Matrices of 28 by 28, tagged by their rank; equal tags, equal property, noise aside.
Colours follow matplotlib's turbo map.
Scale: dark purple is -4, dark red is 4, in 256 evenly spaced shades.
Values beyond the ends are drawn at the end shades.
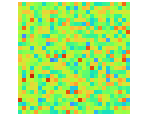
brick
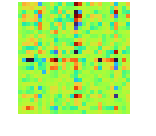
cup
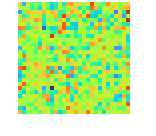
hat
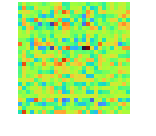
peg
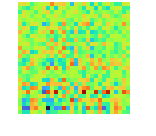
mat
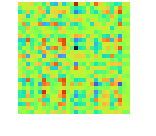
mat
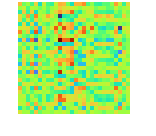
mat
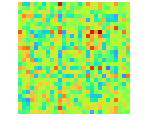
peg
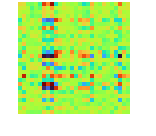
cup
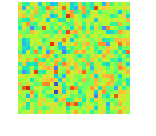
brick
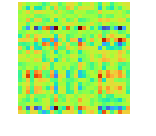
cup
